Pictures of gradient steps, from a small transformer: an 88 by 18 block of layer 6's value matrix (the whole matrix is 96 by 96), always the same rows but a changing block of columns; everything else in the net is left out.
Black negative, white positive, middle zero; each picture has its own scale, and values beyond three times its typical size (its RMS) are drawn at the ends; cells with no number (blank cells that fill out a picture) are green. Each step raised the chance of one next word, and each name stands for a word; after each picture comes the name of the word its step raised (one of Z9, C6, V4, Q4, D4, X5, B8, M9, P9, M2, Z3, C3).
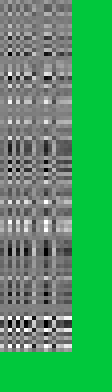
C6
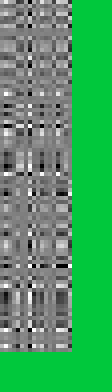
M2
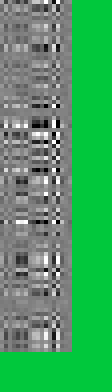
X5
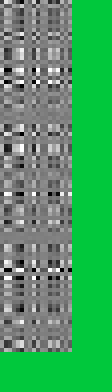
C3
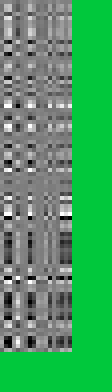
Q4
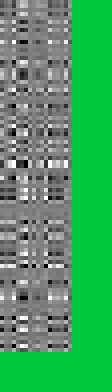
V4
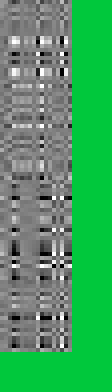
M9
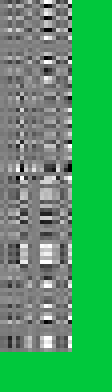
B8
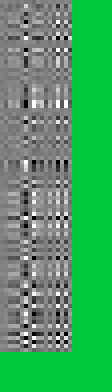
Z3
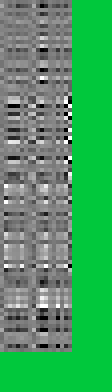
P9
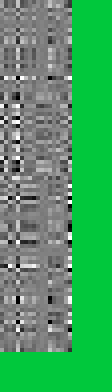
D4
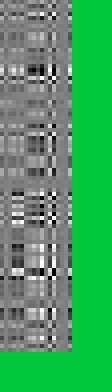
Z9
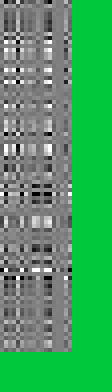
C3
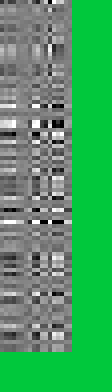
X5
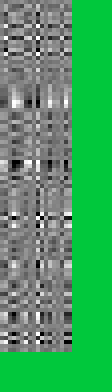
Z3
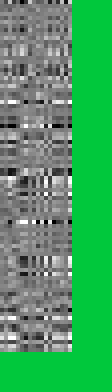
X5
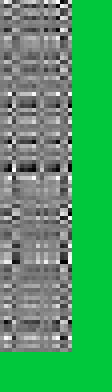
B8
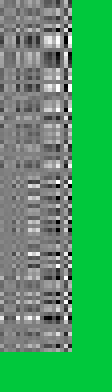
M9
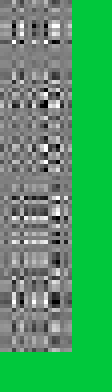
Q4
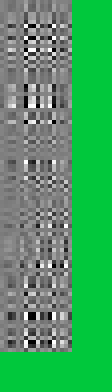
Z3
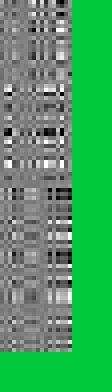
V4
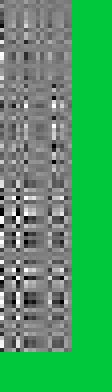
Q4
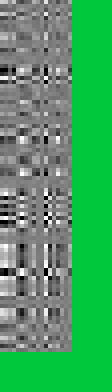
Z9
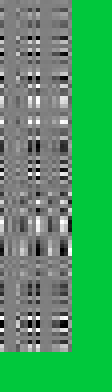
C6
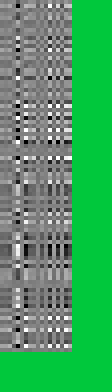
P9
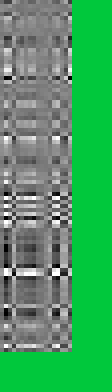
Z9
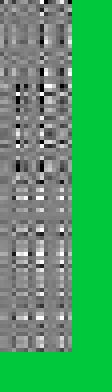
M9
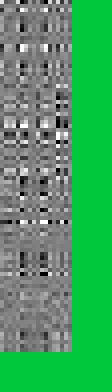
X5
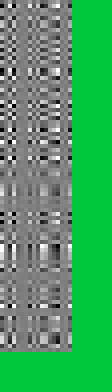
P9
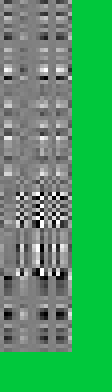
Z9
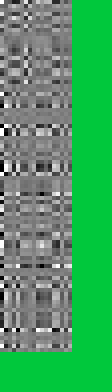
M2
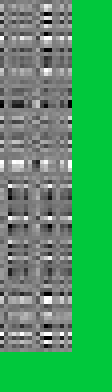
Z3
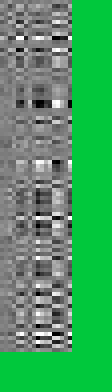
Z3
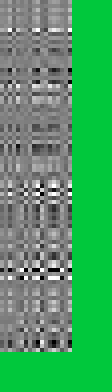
C3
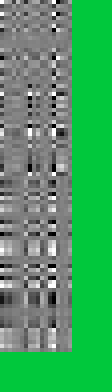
M2
